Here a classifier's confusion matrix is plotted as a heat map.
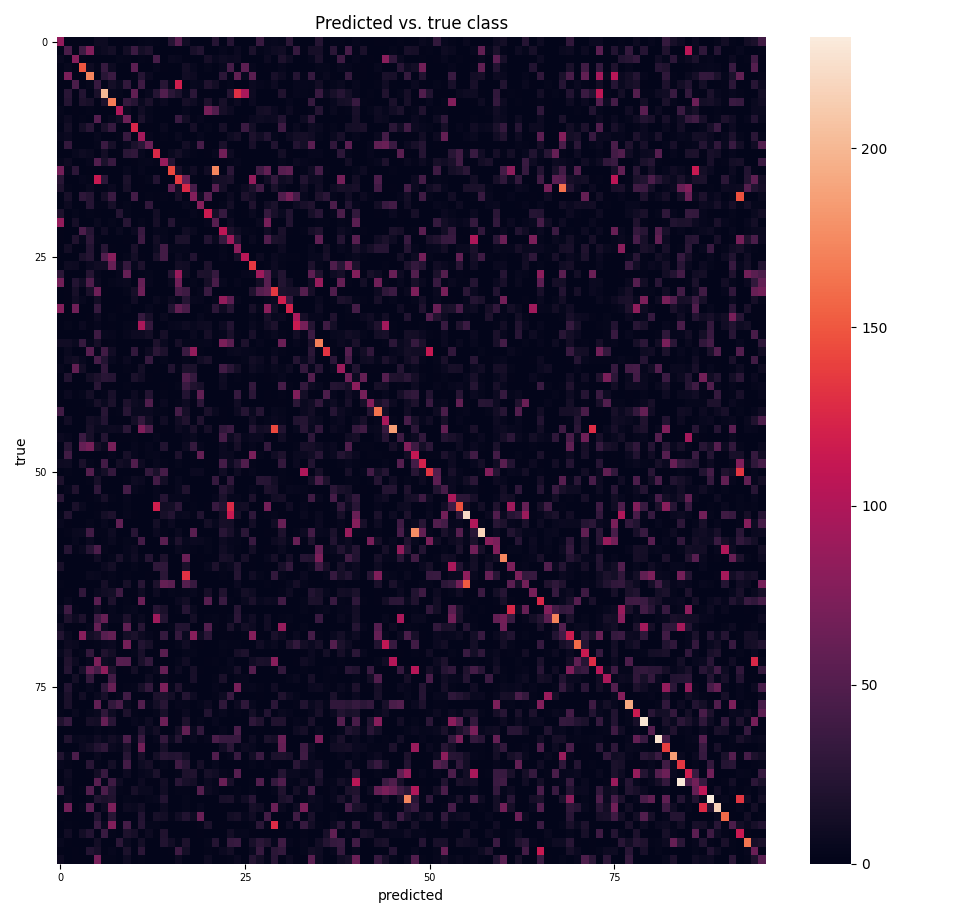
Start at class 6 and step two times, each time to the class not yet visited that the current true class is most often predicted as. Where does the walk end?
76
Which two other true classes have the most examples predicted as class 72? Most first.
45, 27
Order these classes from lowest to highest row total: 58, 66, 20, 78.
20, 78, 66, 58
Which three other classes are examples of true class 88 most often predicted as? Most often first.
47, 92, 69
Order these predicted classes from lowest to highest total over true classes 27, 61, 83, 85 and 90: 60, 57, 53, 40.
57, 60, 40, 53
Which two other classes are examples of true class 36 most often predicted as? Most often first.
50, 18
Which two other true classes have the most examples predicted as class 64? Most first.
31, 23
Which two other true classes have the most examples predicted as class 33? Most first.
50, 89
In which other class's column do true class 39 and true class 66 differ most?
61
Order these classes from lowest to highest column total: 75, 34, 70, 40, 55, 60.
70, 55, 34, 60, 40, 75
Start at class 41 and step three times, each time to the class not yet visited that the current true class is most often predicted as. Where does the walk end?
29
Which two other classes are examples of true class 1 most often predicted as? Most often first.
85, 4
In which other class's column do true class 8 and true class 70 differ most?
44
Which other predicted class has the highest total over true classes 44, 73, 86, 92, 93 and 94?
84
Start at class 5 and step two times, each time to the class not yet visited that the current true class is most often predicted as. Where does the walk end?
75
